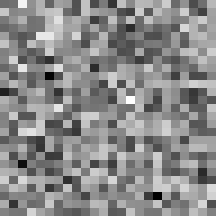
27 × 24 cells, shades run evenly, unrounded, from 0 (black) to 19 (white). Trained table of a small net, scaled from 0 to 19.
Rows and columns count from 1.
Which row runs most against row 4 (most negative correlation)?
13
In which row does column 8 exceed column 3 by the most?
21
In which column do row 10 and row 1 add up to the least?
6
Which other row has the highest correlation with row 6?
5
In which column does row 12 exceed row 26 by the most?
24
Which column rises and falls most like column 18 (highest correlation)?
10
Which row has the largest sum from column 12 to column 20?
17
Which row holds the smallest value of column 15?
4
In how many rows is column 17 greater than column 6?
13
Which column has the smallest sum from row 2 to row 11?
14
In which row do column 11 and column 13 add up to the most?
23
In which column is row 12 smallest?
1
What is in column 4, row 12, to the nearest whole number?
12
